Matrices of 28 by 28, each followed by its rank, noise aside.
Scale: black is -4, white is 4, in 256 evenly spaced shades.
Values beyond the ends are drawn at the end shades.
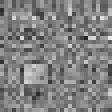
four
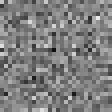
seven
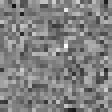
eight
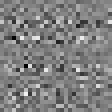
four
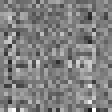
four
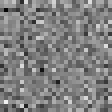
six
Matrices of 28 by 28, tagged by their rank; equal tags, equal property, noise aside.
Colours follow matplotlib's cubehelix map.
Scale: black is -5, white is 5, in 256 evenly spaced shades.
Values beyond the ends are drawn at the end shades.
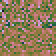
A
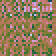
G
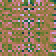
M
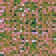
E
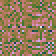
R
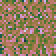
E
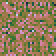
A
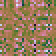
G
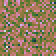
A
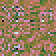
R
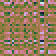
M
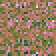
A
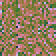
E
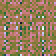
M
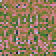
E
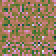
G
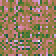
G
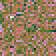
A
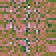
G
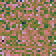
A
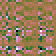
M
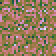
E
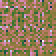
G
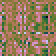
G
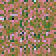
R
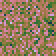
A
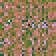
E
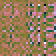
M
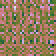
M
